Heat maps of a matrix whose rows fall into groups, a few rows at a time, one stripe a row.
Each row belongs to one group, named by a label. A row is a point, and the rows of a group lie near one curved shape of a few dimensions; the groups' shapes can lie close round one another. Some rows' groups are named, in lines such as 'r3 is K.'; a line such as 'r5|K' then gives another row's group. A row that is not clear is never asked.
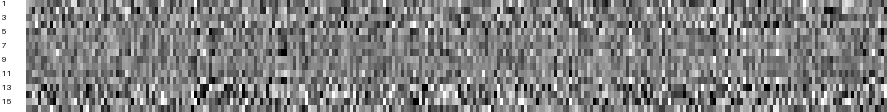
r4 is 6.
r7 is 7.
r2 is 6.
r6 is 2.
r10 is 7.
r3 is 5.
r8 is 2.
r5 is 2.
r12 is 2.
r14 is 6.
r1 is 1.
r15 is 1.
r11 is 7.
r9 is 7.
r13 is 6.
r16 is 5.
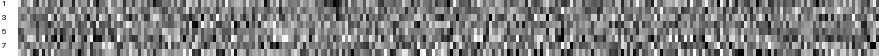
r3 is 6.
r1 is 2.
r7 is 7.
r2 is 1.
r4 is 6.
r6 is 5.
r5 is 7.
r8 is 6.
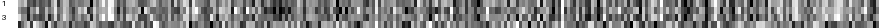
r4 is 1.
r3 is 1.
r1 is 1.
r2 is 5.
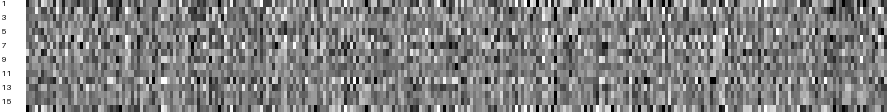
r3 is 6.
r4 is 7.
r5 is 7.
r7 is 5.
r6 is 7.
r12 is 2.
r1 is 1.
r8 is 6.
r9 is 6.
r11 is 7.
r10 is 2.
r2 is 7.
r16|1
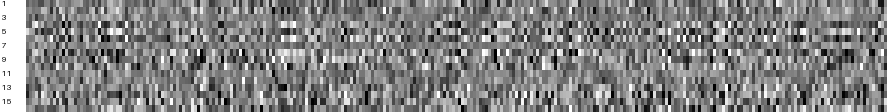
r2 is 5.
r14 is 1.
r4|5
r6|5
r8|7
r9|6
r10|6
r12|5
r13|2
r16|1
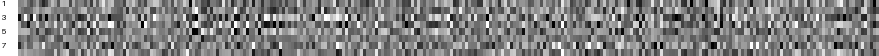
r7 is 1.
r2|2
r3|6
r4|5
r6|2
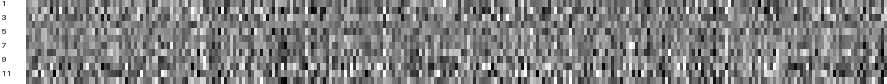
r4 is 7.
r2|5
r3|7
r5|5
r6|1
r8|1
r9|2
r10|5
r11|1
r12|5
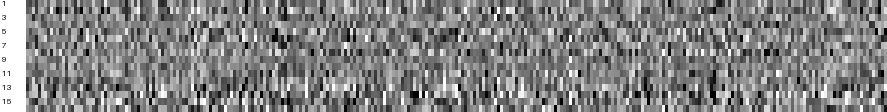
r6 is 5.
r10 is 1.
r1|1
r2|7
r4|6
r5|5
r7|1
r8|6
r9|1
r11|7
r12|7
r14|1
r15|5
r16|6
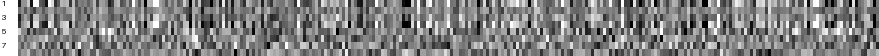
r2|7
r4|1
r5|1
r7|5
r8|6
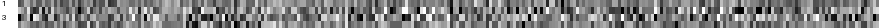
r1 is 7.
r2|6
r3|1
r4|6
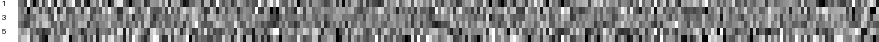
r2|7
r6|1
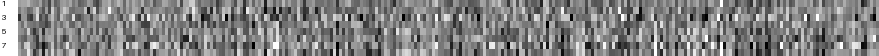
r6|7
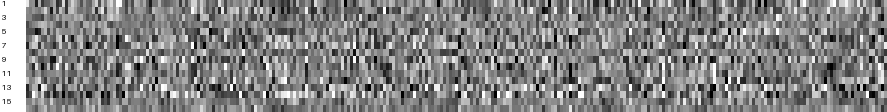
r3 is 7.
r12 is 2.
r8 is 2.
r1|1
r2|5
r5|2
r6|7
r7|6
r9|2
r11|7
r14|7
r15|5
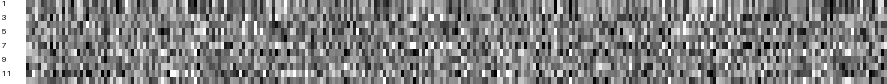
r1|7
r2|7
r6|2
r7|6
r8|1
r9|5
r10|1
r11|7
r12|1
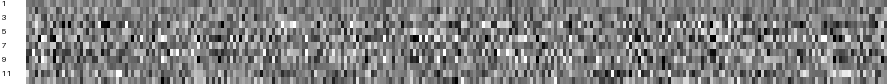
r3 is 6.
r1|7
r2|7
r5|6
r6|1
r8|7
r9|1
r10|1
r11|1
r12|2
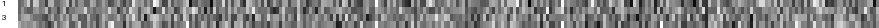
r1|1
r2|5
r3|2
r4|1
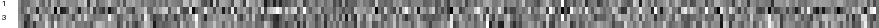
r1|5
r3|5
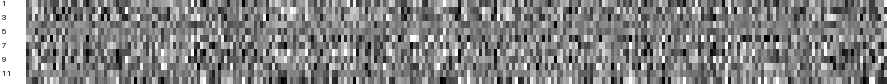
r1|6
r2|5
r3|7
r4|6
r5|7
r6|6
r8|6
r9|7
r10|1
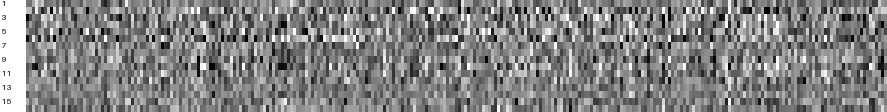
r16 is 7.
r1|5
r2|6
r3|1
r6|6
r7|2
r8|5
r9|1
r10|2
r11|1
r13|2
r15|2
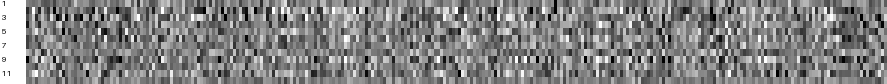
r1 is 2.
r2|6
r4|1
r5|5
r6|1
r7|1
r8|6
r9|1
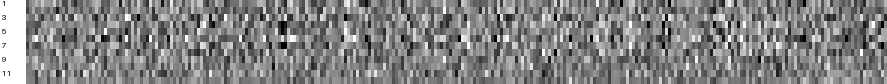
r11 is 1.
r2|7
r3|6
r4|2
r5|1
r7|2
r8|6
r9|2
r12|1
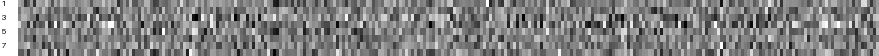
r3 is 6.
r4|1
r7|2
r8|1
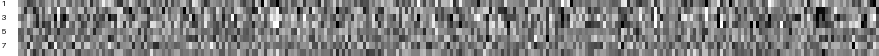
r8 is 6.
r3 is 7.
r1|7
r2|6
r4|2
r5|7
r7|1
